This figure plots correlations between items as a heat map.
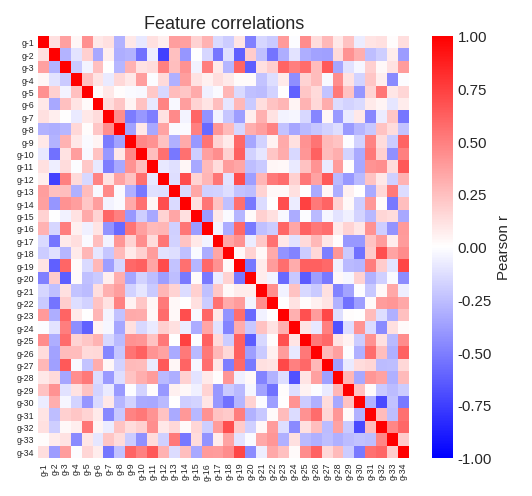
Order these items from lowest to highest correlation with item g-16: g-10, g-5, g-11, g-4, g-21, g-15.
g-15, g-21, g-5, g-4, g-11, g-10
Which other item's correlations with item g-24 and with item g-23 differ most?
g-14
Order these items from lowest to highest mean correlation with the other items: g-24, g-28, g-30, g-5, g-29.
g-30, g-29, g-24, g-28, g-5
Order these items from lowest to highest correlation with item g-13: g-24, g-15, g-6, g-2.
g-6, g-24, g-2, g-15
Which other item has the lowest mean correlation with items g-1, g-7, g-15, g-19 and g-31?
g-20
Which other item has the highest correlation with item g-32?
g-18
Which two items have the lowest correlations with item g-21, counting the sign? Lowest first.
g-28, g-29
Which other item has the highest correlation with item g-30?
g-24
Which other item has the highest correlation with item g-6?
g-12
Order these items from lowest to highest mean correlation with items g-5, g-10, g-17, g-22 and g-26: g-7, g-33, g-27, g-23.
g-7, g-33, g-27, g-23
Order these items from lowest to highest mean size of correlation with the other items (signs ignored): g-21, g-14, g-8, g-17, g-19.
g-21, g-17, g-8, g-14, g-19
